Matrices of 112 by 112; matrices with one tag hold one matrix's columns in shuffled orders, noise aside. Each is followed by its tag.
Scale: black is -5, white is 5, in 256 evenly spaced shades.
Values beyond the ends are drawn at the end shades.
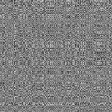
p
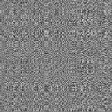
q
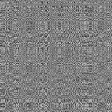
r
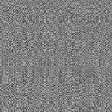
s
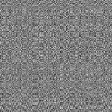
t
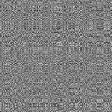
r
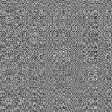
t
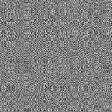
q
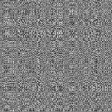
q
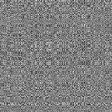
p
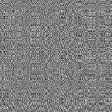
t
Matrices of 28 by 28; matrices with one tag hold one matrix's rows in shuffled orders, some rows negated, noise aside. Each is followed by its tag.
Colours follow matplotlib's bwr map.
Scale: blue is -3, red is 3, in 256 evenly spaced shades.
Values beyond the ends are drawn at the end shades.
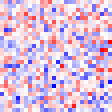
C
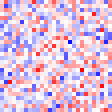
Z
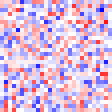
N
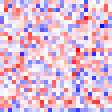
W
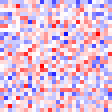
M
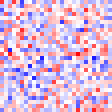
W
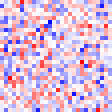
N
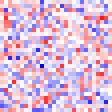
N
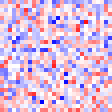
M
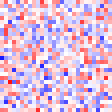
N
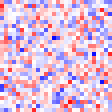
Z
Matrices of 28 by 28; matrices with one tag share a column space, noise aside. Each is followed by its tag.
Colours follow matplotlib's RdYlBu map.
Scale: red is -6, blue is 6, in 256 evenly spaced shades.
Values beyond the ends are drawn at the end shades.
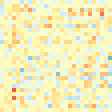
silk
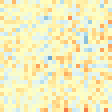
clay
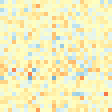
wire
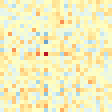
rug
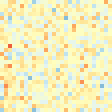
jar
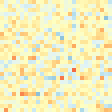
wire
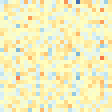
jar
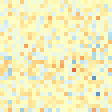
wire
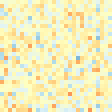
wire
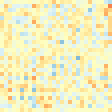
silk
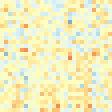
rug
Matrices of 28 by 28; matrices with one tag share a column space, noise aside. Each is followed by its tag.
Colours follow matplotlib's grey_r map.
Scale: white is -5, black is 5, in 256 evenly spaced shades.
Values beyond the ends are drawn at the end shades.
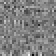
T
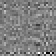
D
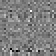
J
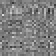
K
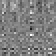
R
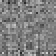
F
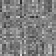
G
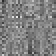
G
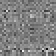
J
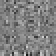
T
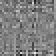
F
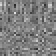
R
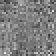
F
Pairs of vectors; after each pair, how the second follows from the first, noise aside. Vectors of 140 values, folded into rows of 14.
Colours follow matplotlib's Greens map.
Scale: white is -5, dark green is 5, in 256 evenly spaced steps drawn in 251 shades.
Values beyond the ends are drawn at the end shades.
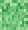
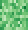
shuffled.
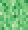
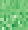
negated, partly zeroed.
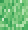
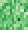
reversed, negated.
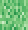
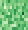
sign-scrambled.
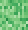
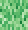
shuffled.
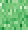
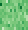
negated, partly zeroed.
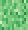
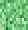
wrapped around, negated.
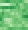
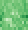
partly zeroed.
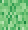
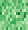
shuffled.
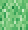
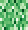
negated, scaled up.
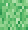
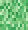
reversed, negated.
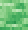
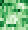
negated, scaled up.
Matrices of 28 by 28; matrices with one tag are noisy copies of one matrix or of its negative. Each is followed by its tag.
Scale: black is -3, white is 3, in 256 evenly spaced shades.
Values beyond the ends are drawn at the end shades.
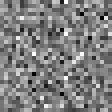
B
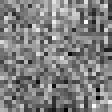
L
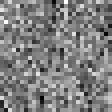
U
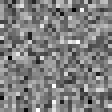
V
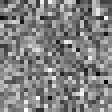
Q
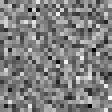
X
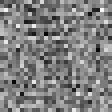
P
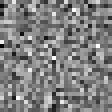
V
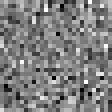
Q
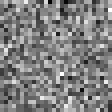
Q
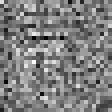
P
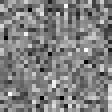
U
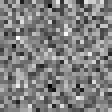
B
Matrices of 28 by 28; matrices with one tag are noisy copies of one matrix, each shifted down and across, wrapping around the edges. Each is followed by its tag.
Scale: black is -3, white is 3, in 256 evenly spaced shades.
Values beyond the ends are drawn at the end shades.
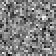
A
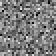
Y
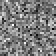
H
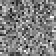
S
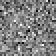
Y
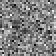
S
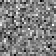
A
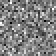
H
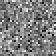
Y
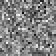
S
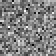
Y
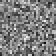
A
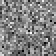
S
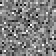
Y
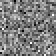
Y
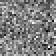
Y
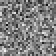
Y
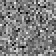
H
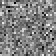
H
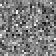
S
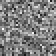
S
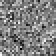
H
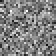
Y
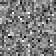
S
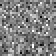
S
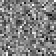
S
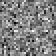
S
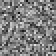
A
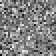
H
